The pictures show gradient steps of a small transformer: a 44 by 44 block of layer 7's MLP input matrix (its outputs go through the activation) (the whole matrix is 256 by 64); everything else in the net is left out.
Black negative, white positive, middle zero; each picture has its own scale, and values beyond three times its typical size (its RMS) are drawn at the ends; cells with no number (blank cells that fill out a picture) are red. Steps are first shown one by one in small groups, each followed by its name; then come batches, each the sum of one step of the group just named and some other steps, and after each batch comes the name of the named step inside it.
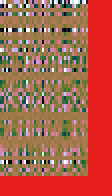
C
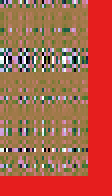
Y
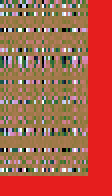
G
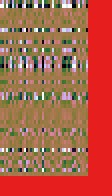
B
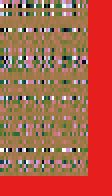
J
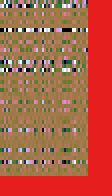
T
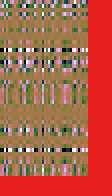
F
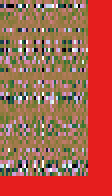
F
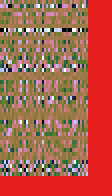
T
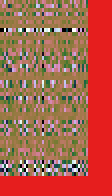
T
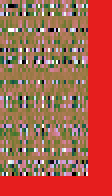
J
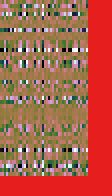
F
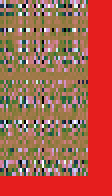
C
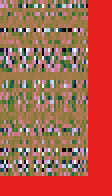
F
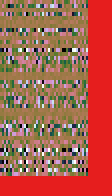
F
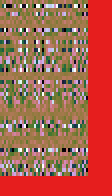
G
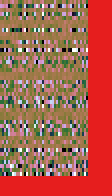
F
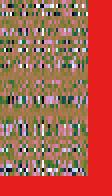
B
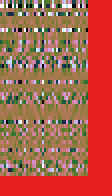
B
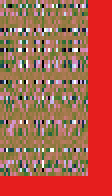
J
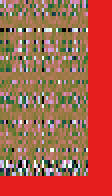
C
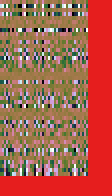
J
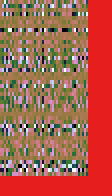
T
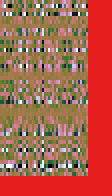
B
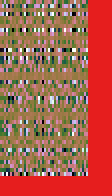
F
